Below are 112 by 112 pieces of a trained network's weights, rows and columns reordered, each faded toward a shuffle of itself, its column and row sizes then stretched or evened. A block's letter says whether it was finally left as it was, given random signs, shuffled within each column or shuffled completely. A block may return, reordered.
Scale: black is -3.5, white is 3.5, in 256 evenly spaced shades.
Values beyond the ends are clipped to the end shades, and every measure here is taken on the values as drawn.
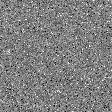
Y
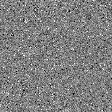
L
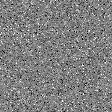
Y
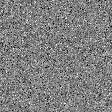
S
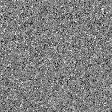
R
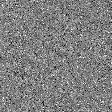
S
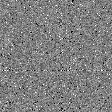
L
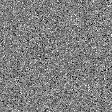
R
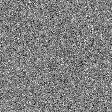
S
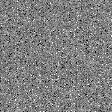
L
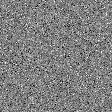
Y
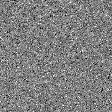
S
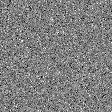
Y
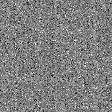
L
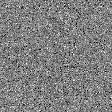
L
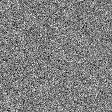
S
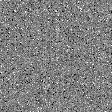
L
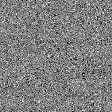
L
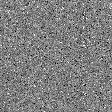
S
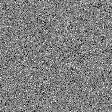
S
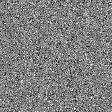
R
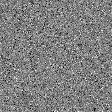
S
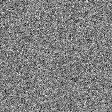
S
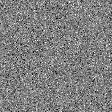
S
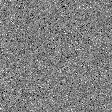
Y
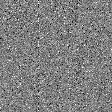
S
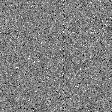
R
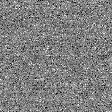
L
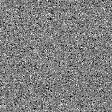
L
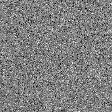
S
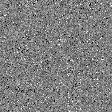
R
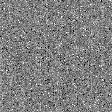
L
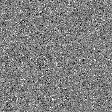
R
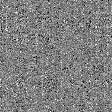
L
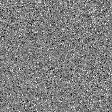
R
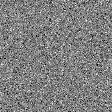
S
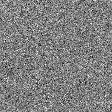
S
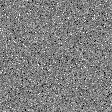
Y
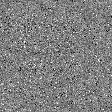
R
